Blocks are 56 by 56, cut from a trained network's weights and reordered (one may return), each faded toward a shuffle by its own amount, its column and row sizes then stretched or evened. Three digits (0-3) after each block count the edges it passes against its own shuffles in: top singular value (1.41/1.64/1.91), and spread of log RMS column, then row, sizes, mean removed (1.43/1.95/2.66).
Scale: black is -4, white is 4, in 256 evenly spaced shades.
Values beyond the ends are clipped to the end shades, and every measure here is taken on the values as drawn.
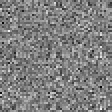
2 1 0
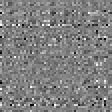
2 1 3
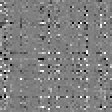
3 3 2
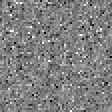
0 0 0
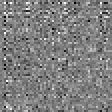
3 2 2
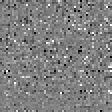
0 1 2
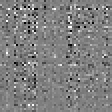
0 3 3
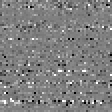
1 0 3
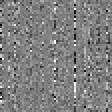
2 3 0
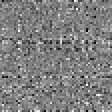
3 1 2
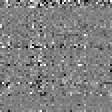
0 2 3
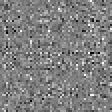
2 2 1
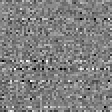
0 1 3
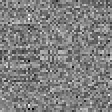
3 0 0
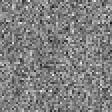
0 0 1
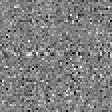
2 1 1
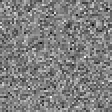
0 0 0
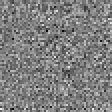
0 1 1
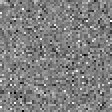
2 1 0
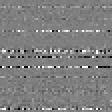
3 0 3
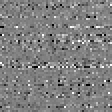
1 0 3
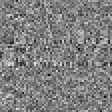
3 0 1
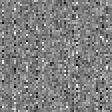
1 3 0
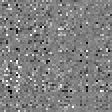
0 2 2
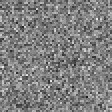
0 0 0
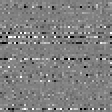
3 0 3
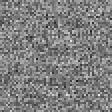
1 0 0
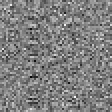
3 1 0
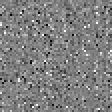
0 1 1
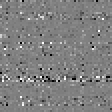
1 1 3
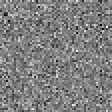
0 1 1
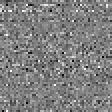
0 0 3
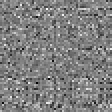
3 0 2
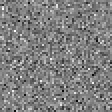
2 0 0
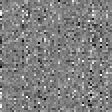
2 3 0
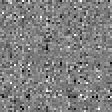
0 2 2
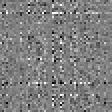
2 3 2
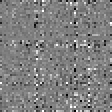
1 3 3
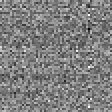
2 1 0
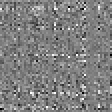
0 3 2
